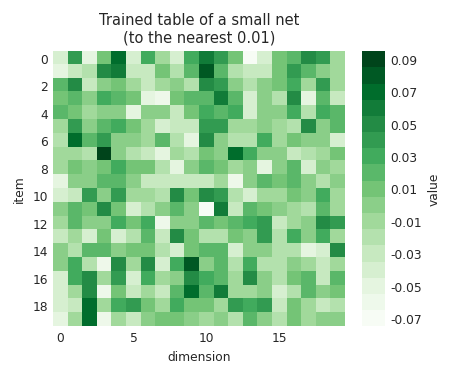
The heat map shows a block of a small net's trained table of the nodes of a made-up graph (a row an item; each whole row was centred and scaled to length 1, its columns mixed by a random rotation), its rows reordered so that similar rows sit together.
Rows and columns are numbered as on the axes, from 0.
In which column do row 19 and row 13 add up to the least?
0
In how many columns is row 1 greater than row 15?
8
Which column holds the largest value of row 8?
4
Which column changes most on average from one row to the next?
3
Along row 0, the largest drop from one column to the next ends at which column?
5
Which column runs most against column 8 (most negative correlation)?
15
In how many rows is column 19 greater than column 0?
13
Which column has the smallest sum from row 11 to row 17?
7
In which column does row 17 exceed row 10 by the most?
9
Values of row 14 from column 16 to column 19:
-0.02 -0.05 -0.04 0.05
